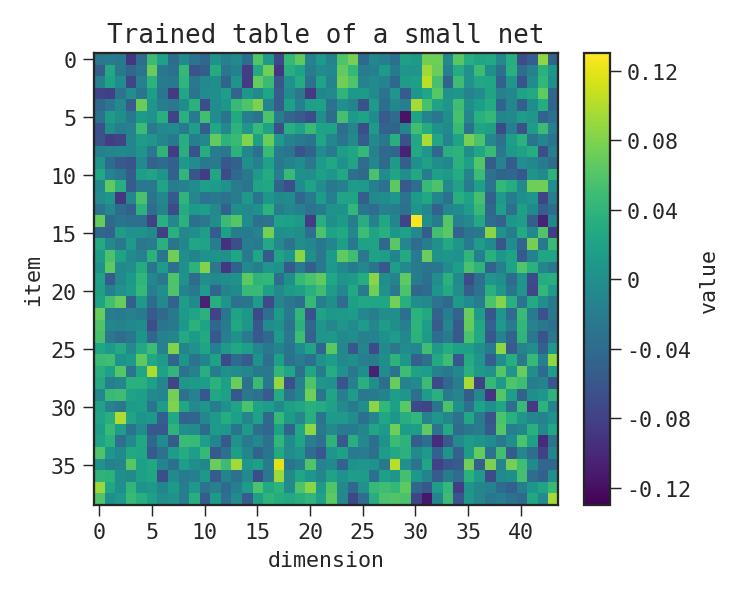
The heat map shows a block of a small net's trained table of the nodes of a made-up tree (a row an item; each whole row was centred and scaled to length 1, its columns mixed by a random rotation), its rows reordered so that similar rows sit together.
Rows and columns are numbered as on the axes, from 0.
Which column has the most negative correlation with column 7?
8
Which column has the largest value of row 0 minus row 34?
42
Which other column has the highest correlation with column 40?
10
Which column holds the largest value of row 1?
31
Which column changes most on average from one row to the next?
7
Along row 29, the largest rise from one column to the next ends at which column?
38
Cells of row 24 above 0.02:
8
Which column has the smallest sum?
12
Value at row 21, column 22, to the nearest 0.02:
0
